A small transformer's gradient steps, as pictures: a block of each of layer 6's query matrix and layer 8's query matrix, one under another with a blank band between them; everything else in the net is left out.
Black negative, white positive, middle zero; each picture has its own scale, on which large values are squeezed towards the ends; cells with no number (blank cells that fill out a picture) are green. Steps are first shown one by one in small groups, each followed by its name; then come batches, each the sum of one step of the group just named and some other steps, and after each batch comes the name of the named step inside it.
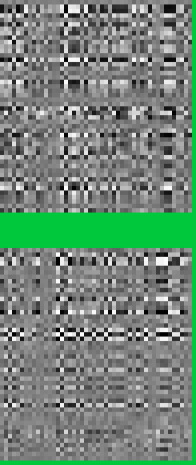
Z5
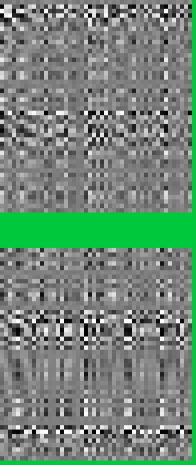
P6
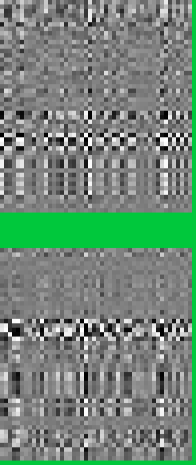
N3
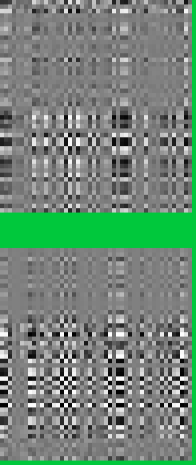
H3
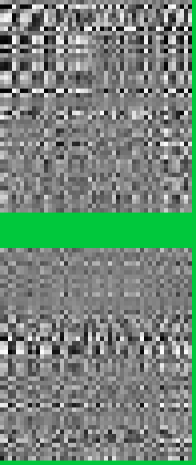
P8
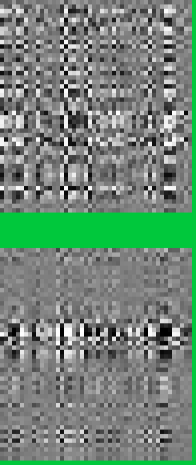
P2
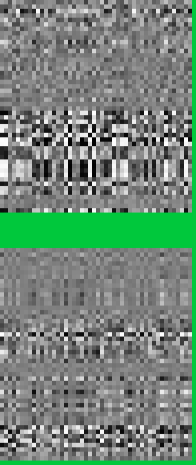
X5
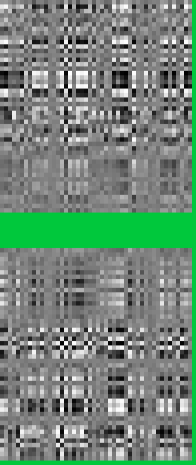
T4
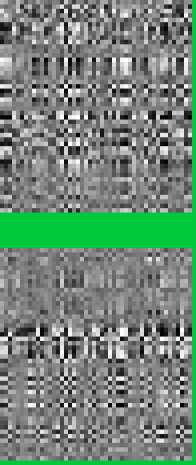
H3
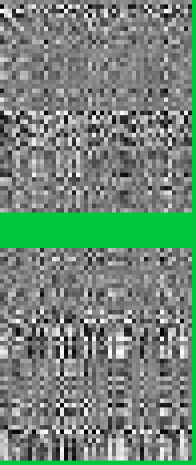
P6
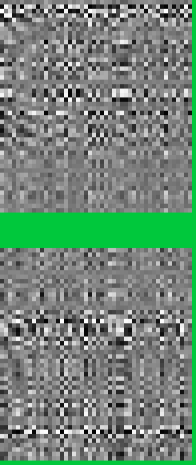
P6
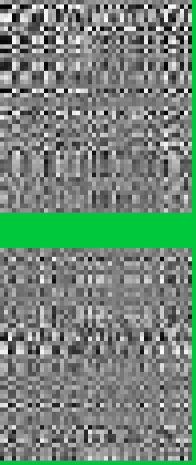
P8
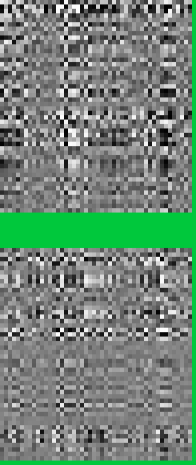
Z5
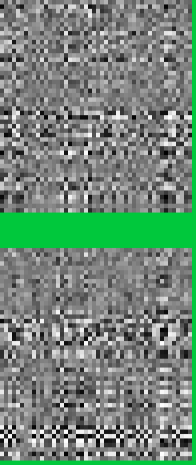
Z5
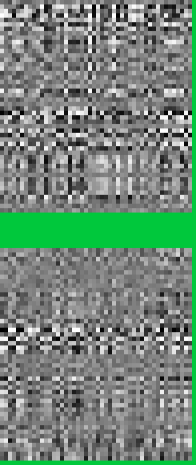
Z5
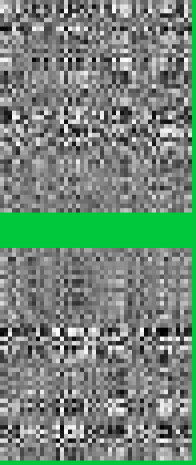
T4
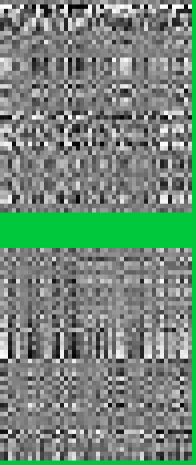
H3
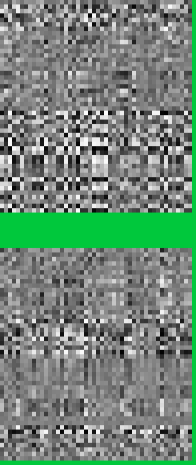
P6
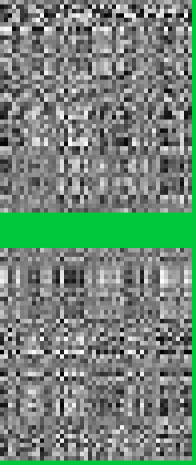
H3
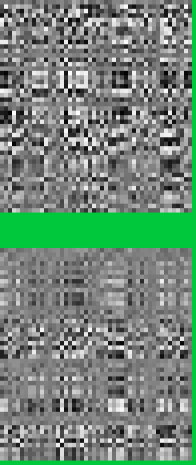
T4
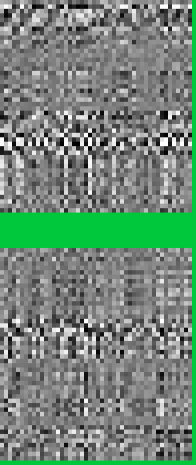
N3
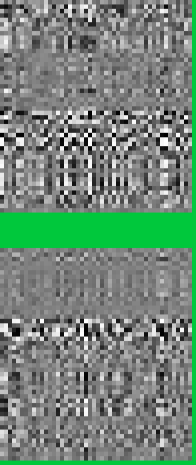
N3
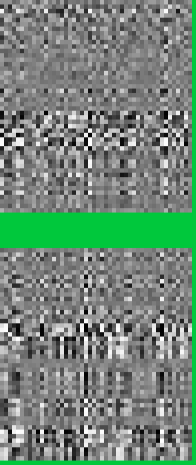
N3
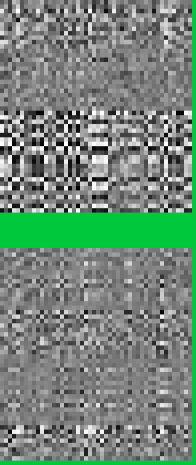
X5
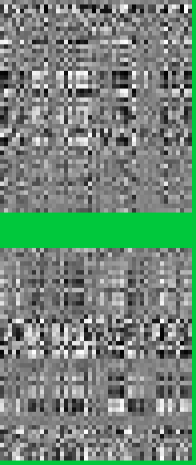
T4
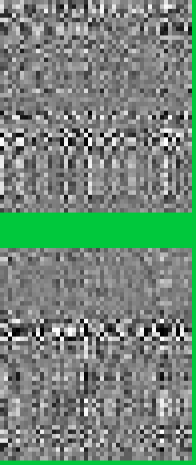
N3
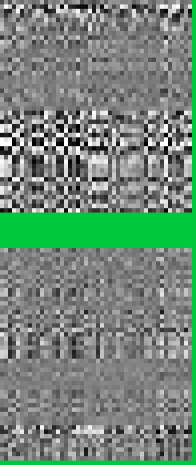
X5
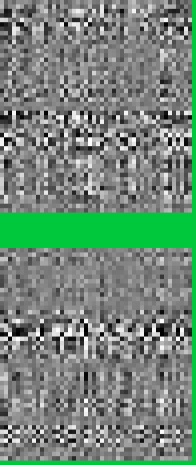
N3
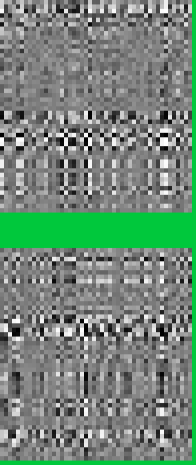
N3
